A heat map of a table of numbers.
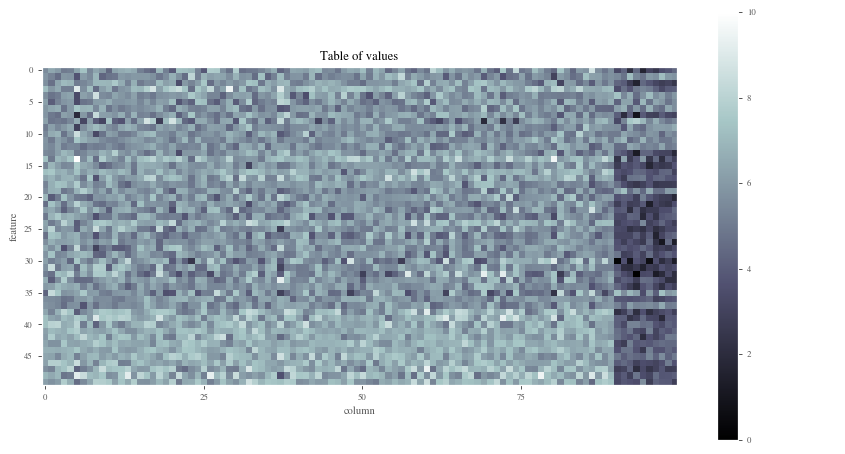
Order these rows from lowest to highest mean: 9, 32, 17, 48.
32, 9, 17, 48
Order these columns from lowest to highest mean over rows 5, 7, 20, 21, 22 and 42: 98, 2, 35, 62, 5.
98, 5, 2, 35, 62
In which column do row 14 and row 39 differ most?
8
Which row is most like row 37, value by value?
12
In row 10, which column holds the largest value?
5
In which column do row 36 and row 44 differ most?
33
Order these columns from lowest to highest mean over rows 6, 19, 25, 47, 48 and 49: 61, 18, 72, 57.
57, 61, 72, 18
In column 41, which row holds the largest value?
40
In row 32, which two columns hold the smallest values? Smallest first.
93, 96
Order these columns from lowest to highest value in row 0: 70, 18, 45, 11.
70, 45, 11, 18
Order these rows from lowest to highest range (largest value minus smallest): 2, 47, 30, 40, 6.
6, 40, 2, 47, 30
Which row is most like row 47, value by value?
38
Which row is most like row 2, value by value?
13
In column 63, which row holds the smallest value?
35
